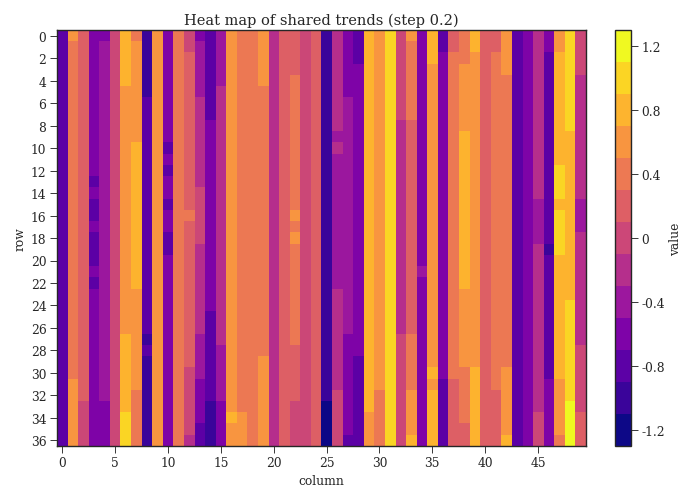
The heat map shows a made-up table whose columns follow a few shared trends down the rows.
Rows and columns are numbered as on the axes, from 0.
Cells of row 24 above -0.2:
29
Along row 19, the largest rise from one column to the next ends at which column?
47
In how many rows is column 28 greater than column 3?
7
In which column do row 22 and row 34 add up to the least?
25
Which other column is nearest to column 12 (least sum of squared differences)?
2
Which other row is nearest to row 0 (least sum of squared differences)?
32
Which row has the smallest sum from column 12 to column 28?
36
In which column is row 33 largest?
48
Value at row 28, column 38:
0.6
